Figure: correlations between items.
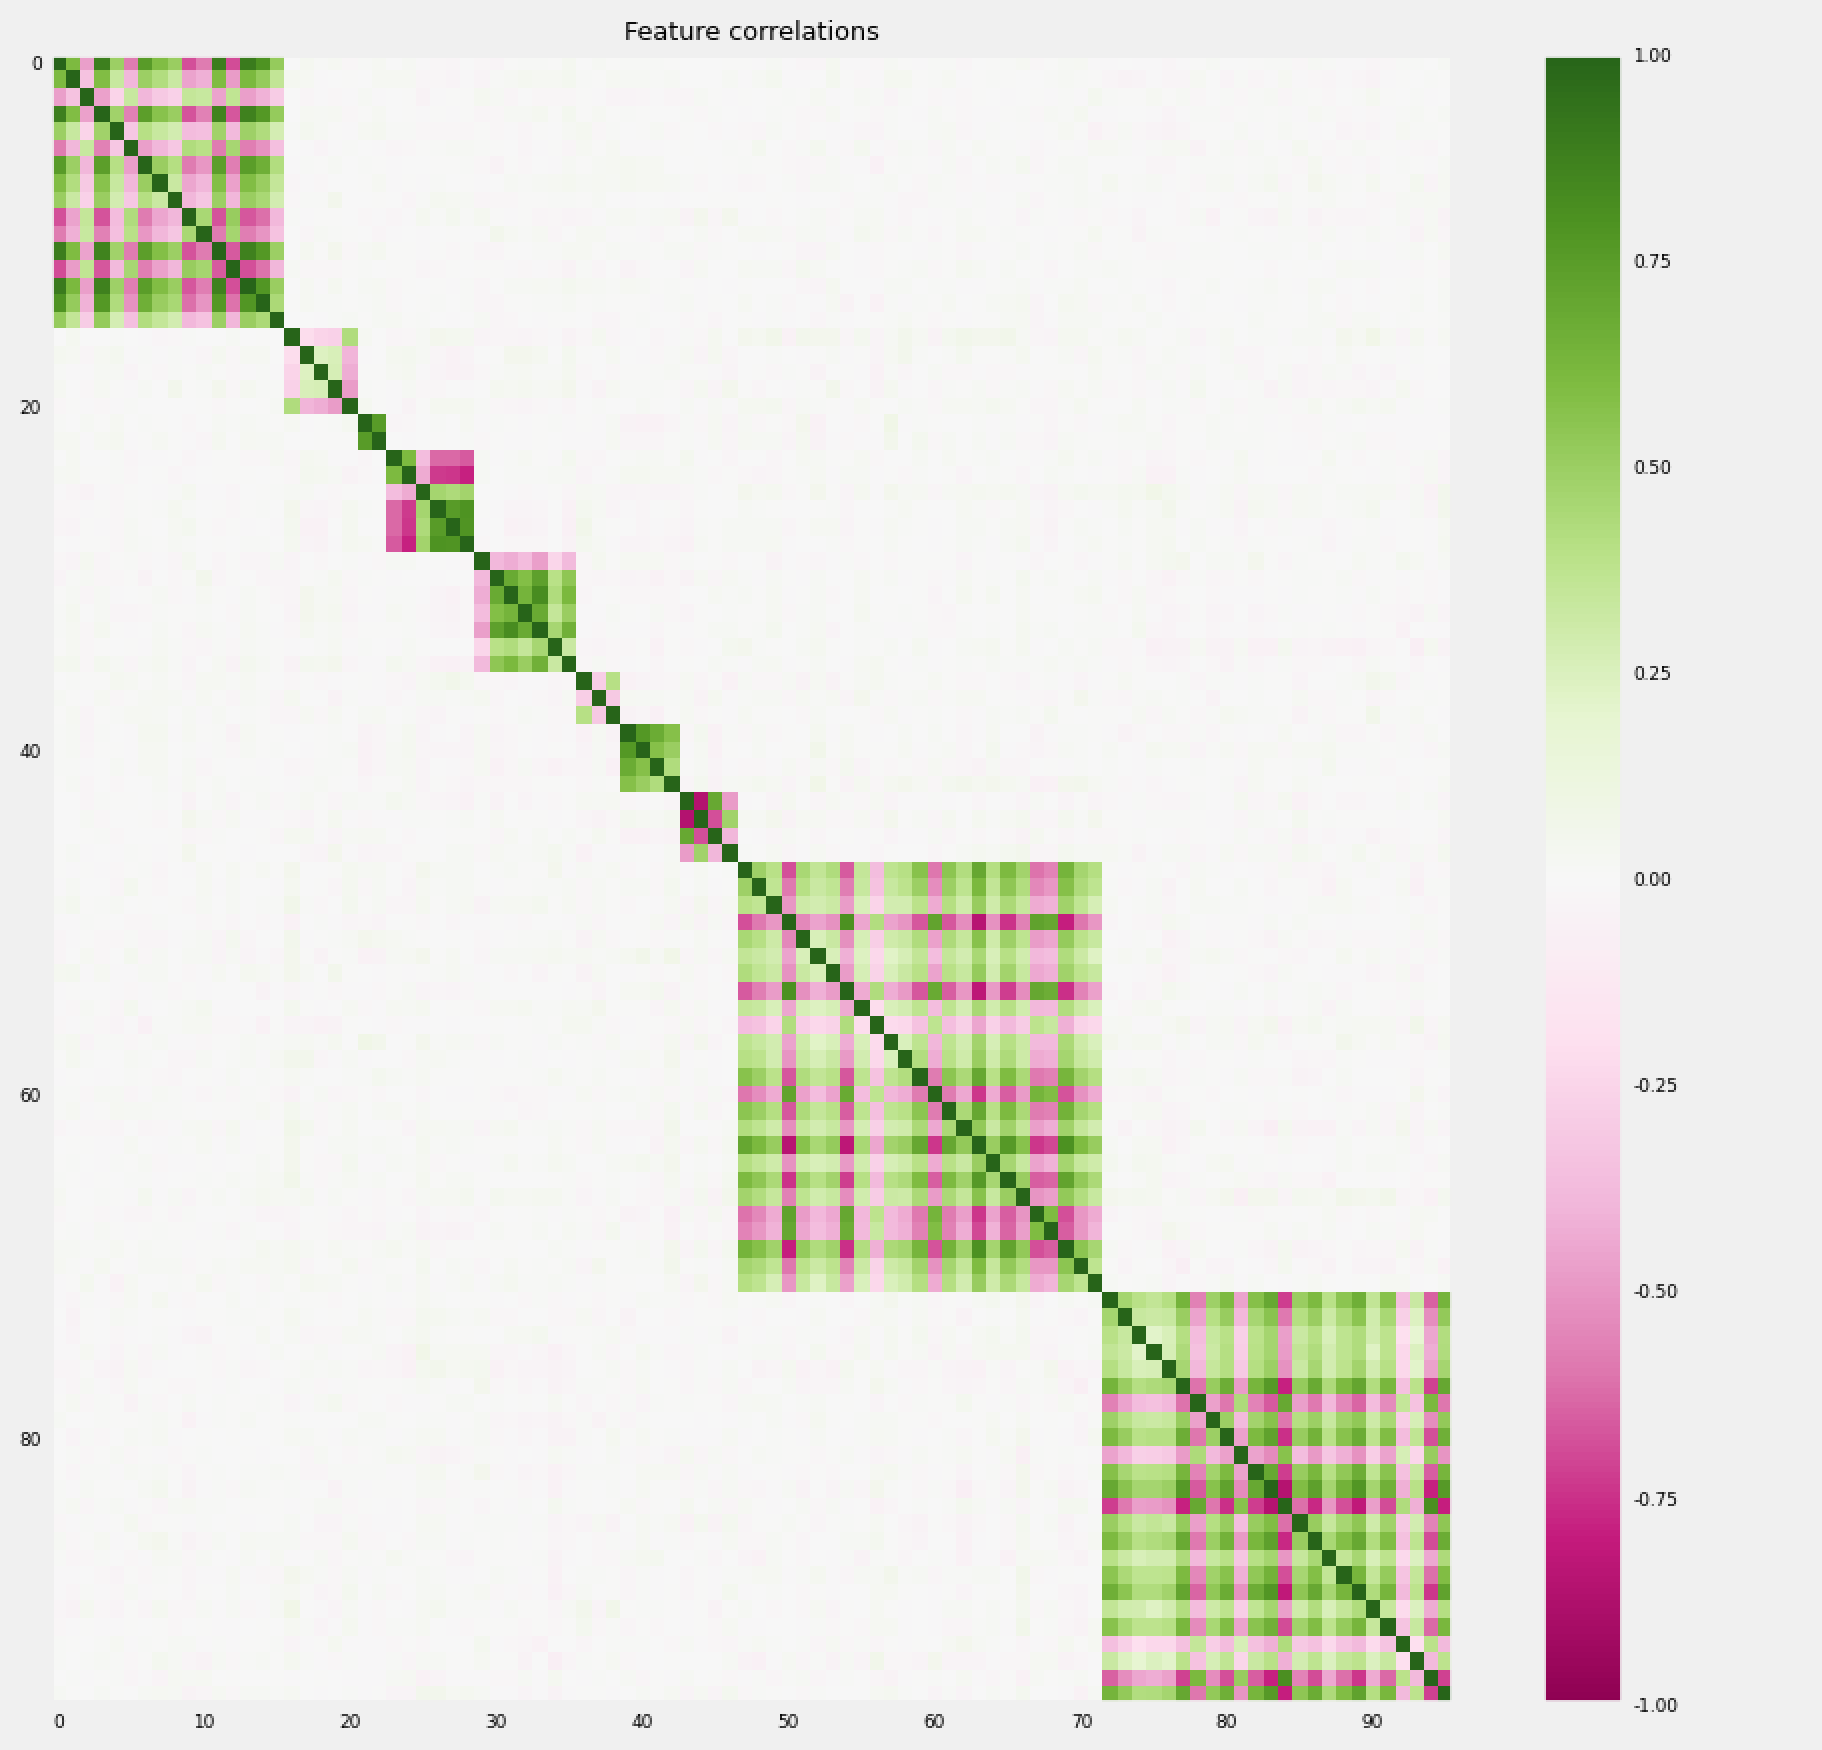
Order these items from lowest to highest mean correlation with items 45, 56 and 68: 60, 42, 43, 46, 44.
44, 46, 42, 43, 60
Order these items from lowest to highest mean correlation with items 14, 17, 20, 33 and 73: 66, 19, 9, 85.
9, 19, 66, 85
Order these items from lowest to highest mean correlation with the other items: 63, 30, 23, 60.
60, 23, 30, 63
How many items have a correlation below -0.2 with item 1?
5
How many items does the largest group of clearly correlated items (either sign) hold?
25
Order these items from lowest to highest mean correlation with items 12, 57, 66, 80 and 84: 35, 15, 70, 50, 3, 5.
50, 3, 15, 35, 5, 70
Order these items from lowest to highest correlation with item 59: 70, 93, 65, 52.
93, 52, 70, 65
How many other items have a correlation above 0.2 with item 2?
4
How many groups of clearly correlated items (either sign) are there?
10
